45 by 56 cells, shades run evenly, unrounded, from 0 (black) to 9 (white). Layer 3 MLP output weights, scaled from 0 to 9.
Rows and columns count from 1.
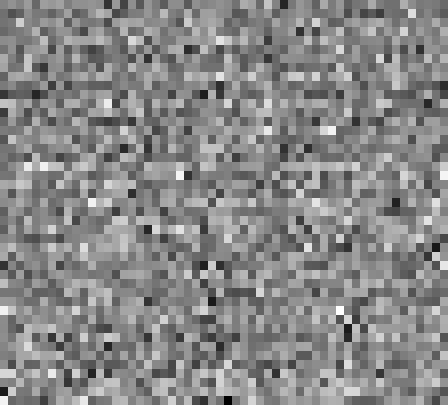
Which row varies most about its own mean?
42
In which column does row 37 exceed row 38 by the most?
7
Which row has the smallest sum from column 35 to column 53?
11
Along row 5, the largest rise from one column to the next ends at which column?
17
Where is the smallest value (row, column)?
45, 29
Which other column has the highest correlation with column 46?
28
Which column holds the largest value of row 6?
43
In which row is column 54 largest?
25
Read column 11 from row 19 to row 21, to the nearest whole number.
7 5 7
